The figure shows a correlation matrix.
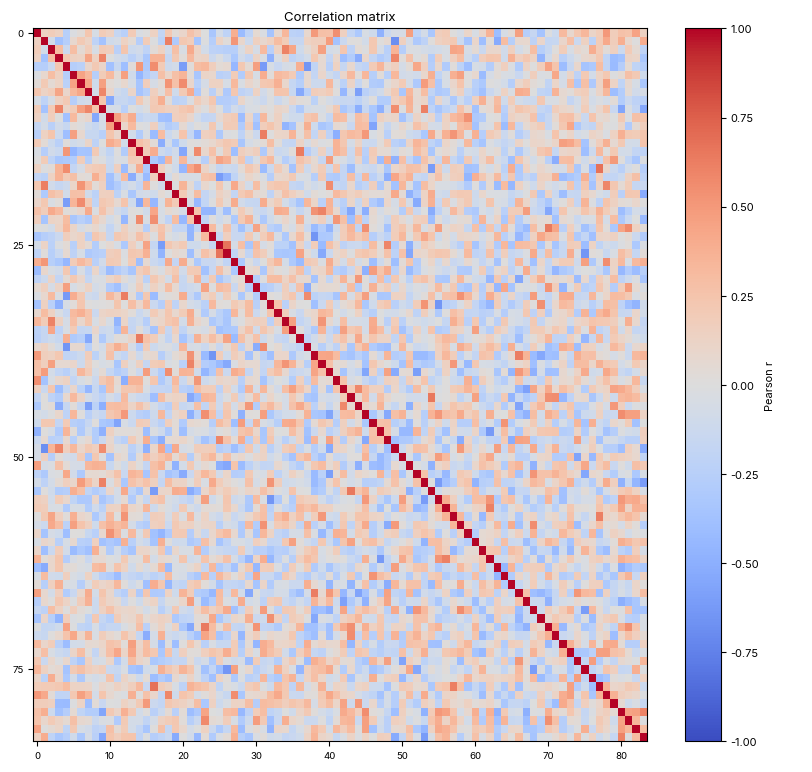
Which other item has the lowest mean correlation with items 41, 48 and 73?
17
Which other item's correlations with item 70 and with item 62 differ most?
47
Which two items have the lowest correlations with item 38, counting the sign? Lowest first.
24, 69
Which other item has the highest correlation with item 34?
2
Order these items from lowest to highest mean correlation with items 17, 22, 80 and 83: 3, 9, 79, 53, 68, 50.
53, 9, 68, 3, 79, 50
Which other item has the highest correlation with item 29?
44
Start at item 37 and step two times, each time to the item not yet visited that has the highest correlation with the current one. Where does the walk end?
12
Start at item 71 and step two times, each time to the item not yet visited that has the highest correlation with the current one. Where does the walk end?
54
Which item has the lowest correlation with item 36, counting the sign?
7
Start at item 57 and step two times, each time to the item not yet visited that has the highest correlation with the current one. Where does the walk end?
16
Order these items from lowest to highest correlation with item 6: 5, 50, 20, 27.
50, 27, 5, 20
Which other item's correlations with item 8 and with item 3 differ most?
69
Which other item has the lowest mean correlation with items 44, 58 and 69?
66
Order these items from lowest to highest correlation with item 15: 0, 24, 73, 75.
75, 0, 24, 73
